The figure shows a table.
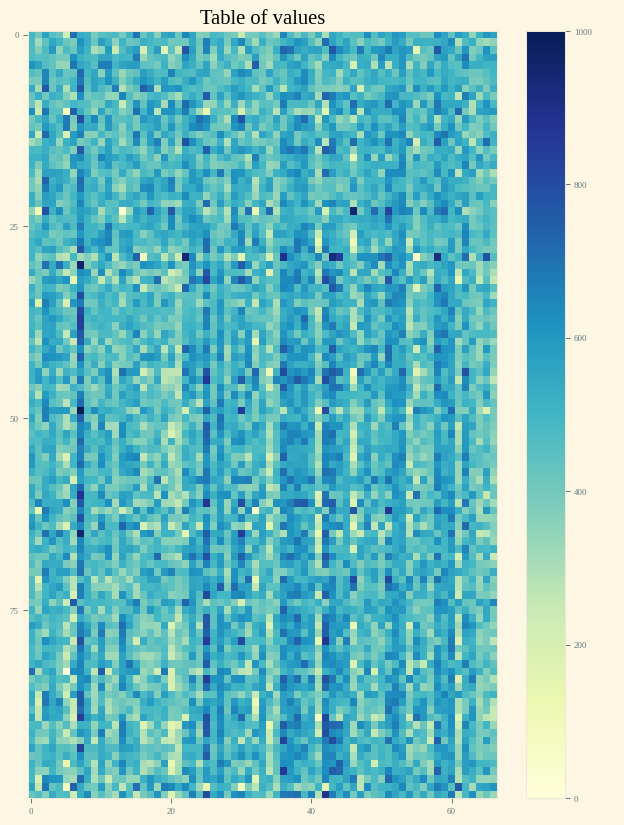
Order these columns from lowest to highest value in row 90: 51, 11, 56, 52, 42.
56, 11, 51, 52, 42
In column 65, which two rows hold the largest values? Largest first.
29, 14
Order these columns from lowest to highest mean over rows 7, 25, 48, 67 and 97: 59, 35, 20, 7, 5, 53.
5, 35, 20, 59, 53, 7
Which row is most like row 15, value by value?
53
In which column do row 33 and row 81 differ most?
55
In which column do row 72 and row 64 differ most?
46
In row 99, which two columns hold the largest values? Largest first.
42, 25
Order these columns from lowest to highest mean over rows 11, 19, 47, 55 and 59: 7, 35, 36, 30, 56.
35, 56, 30, 36, 7
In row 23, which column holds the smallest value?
13
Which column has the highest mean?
7
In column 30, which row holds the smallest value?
98
